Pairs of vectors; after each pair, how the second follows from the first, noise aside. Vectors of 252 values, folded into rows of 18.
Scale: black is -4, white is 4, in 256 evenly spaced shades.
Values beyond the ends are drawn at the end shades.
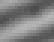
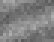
shrunk.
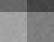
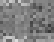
wrapped around, negated, partly zeroed.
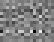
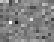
wrapped around, negated, partly zeroed.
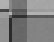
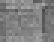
wrapped around, shrunk.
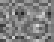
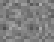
reversed, shrunk.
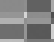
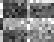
reversed, scaled up.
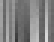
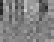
wrapped around, negated, partly zeroed.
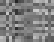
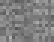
shrunk.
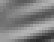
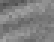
reversed, shrunk.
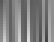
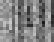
wrapped around, negated.
